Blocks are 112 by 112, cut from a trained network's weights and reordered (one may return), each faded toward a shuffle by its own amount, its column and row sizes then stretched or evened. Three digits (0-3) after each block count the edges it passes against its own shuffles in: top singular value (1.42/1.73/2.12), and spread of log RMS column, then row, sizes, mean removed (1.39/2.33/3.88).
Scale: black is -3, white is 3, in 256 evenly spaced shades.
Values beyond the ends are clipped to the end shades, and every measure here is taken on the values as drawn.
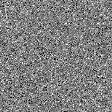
0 0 1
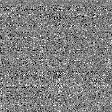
0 1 2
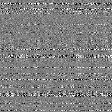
3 1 3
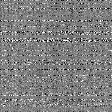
1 0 3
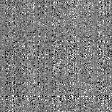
1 2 2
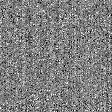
1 0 1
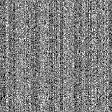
3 1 1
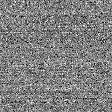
1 0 1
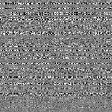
3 0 3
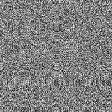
3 1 0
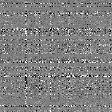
1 2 3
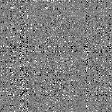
0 2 2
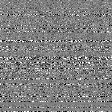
1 0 3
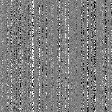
2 3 0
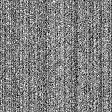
3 0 0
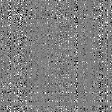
0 3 2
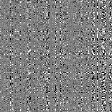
3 3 2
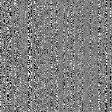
1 3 0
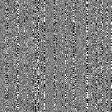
3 3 0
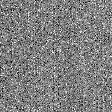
0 1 0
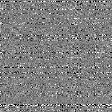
2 1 3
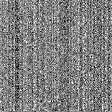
3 1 1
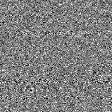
2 0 2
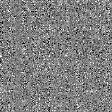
0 2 1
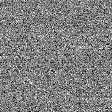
1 0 1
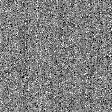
0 1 0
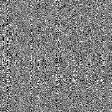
2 2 1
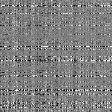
3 0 3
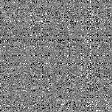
0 2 2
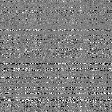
1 1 3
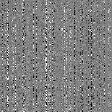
1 3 1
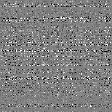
0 2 3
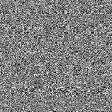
2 0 2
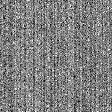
3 0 1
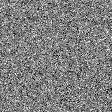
0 0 0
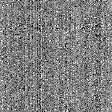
2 1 1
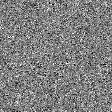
0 0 1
